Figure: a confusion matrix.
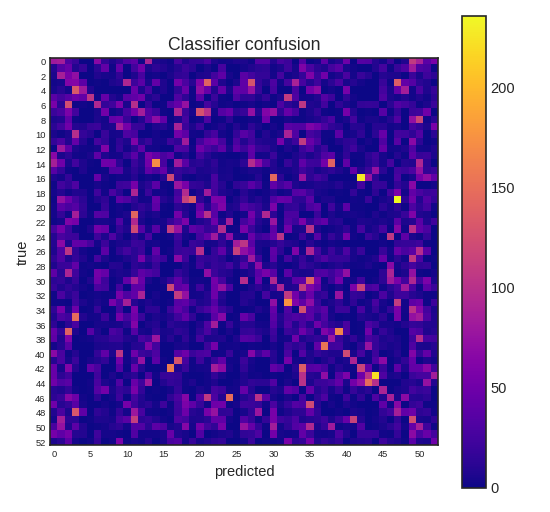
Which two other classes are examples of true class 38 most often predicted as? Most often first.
50, 14
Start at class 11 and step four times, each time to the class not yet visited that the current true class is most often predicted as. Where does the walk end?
17
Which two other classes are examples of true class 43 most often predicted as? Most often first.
44, 34
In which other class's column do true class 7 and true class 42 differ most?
16
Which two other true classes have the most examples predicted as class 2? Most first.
37, 6
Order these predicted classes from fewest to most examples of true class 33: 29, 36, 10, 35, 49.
29, 36, 49, 35, 10
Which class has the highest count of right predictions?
14
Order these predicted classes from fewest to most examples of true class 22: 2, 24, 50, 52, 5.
5, 52, 50, 2, 24
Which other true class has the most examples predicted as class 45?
41
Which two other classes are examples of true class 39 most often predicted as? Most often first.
37, 43
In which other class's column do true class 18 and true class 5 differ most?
32
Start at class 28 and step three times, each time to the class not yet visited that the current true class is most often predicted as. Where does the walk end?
31
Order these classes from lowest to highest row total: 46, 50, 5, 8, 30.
8, 5, 46, 50, 30
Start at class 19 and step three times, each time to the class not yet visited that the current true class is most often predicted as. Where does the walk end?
3
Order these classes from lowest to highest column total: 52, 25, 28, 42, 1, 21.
25, 52, 28, 42, 21, 1
